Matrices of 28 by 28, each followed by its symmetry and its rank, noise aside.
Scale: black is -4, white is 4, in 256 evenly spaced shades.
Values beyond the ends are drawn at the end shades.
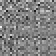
no symmetry, rank six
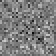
symmetric, rank six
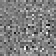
antisymmetric, rank six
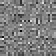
no symmetry, rank six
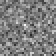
symmetric, rank seven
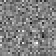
antisymmetric, rank six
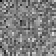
symmetric, rank seven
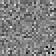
symmetric, rank six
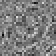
symmetric, rank six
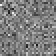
symmetric, rank six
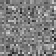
no symmetry, rank six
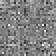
no symmetry, rank six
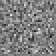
antisymmetric, rank six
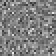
symmetric, rank six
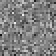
symmetric, rank six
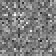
symmetric, rank seven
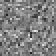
no symmetry, rank six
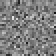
no symmetry, rank six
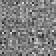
antisymmetric, rank eight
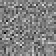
no symmetry, rank eight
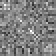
symmetric, rank eight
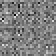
no symmetry, rank six
